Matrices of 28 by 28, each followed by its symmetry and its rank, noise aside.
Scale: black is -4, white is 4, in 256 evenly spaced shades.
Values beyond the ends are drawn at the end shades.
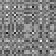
symmetric, rank two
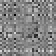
symmetric, rank three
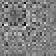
symmetric, rank three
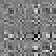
symmetric, rank two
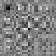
symmetric, rank three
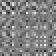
symmetric, rank two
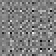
symmetric, rank two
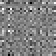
no symmetry, rank three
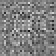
no symmetry, rank three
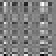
no symmetry, rank one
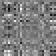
no symmetry, rank two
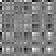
symmetric, rank one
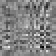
no symmetry, rank three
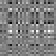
no symmetry, rank one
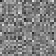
no symmetry, rank three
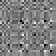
symmetric, rank two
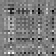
no symmetry, rank two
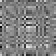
no symmetry, rank two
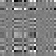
no symmetry, rank one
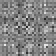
symmetric, rank three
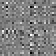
no symmetry, rank three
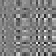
no symmetry, rank one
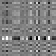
no symmetry, rank one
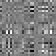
antisymmetric, rank two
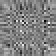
no symmetry, rank three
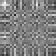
symmetric, rank two
